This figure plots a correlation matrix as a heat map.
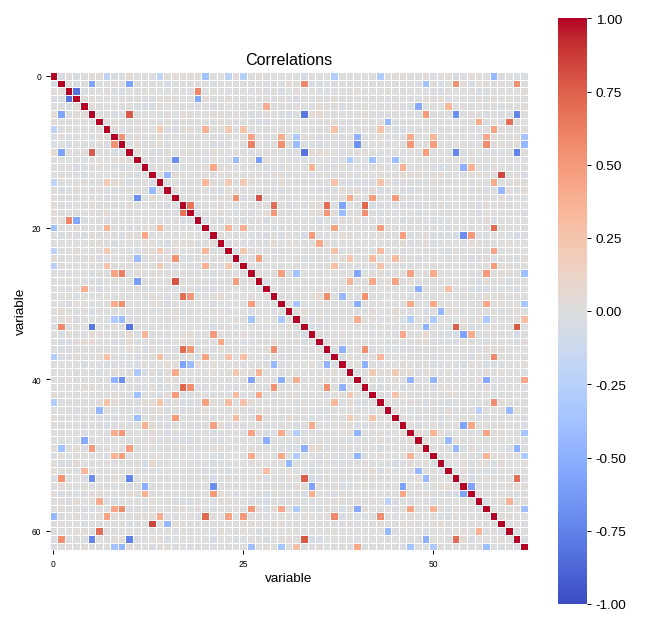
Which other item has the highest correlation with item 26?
9
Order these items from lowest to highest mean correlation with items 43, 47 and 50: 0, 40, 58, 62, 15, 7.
40, 62, 0, 15, 7, 58
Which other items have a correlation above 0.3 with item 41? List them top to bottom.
17, 18, 29, 36
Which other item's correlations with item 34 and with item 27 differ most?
16
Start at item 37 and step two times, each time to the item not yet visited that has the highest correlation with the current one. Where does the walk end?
20
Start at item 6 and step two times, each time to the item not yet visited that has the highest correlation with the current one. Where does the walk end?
56
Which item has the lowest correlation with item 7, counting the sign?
0
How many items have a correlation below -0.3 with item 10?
4
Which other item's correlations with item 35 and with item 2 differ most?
3
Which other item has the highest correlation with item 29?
17
